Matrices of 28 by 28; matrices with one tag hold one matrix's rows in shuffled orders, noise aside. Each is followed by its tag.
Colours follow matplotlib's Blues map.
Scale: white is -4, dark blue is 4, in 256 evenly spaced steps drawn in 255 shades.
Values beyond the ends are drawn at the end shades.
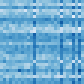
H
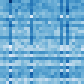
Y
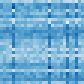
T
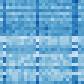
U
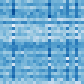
T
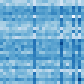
H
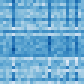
T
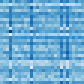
Y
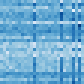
H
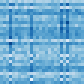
Y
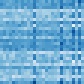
H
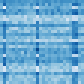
U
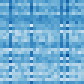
Y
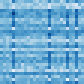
T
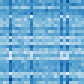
Y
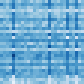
T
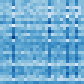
T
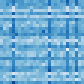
T
